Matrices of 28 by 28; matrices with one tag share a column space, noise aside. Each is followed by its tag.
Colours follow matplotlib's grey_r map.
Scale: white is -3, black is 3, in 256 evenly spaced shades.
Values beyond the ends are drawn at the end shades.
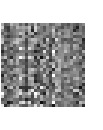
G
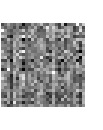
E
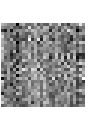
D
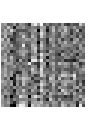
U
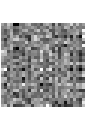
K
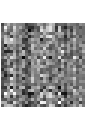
G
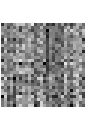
U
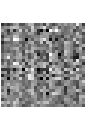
D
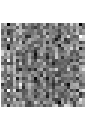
K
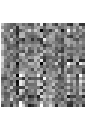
U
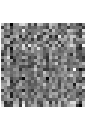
K
